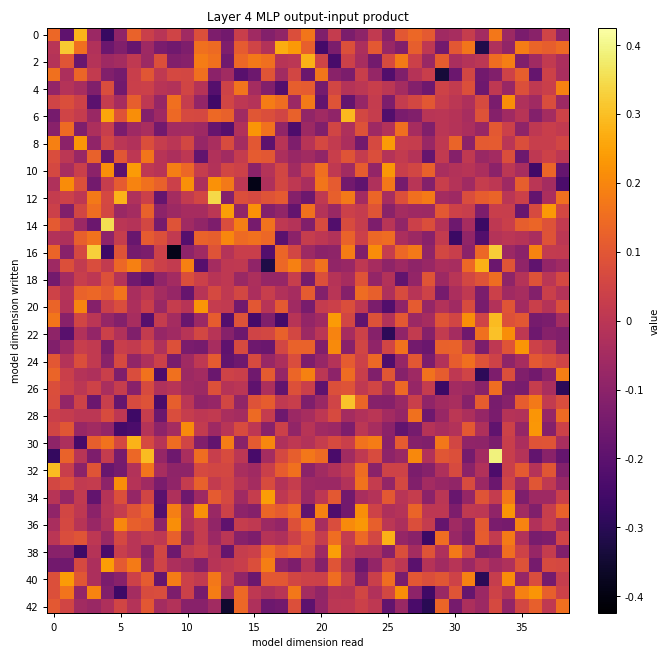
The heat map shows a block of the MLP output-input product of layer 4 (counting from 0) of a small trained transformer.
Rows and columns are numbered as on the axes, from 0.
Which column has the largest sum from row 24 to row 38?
23
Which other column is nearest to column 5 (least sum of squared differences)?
24
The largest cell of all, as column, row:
33, 31
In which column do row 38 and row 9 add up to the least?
4
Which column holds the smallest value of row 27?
8
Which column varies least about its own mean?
37
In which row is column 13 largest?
13
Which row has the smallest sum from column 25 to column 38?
3
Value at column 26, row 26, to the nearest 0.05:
0.15
